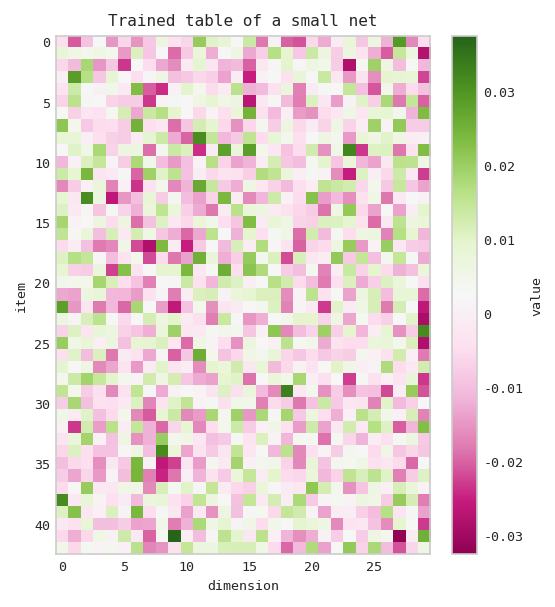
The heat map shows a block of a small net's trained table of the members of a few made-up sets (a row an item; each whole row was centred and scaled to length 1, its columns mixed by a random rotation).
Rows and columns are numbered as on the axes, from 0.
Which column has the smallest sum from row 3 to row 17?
19
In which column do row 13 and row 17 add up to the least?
4
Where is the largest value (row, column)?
41, 9
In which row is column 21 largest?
24
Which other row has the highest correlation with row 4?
30
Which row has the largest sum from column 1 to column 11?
28
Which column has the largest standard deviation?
29
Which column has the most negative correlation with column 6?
8
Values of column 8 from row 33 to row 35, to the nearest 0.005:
0.02 0.03 -0.025
